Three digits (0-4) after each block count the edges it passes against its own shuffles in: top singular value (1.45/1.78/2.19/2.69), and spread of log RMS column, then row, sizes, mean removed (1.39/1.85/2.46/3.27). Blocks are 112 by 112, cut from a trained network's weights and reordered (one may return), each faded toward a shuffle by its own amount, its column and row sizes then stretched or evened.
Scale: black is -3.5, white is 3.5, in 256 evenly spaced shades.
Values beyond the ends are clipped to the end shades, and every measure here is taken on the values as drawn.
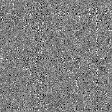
0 3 2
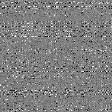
2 2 4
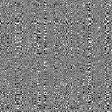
4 4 3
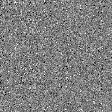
0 2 0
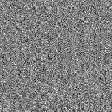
2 0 0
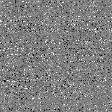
0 0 3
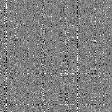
3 4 1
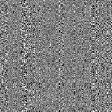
4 4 1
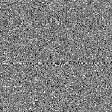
2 0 1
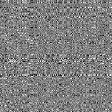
4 1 4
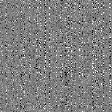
3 4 2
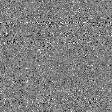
0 2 3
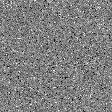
0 0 0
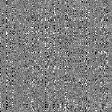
2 4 2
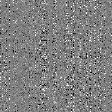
2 4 1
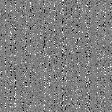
1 4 0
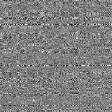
3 2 4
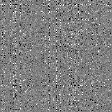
2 4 2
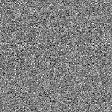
2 1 1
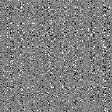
3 4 2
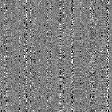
3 4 1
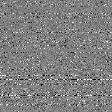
2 0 4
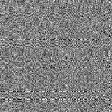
4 0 3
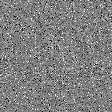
1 0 0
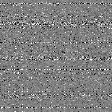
3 1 4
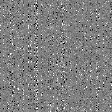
0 4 0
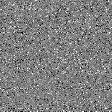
2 0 2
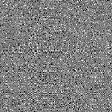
3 2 1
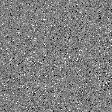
0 2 0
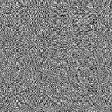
4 2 3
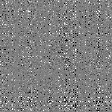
2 4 3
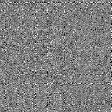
3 2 2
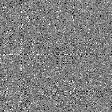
2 2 1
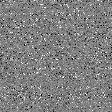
0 0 3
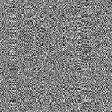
4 3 2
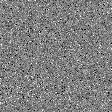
0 0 0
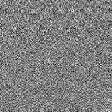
3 0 1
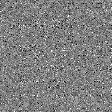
1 1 2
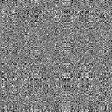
4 3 3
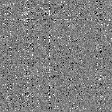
1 3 2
